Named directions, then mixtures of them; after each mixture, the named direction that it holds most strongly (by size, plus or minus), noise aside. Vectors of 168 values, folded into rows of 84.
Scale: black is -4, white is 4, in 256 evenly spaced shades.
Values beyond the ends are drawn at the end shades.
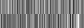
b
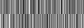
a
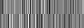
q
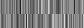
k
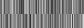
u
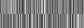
b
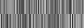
u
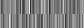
q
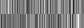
b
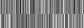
k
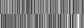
b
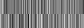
q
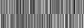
k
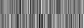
k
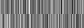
a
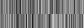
k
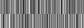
a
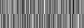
b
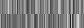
b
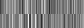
q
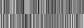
u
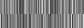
u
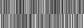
u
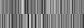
u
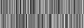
k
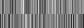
u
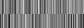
a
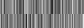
u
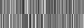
u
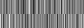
a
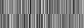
q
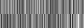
b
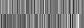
b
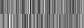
q
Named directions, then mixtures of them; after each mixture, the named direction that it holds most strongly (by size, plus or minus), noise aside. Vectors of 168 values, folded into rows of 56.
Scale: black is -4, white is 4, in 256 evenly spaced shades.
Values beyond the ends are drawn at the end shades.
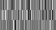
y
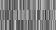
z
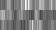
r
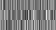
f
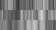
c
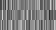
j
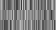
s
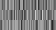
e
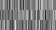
z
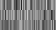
s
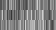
j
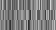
z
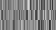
z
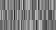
e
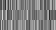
j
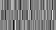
y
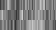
c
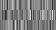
y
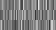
e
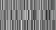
f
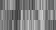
c
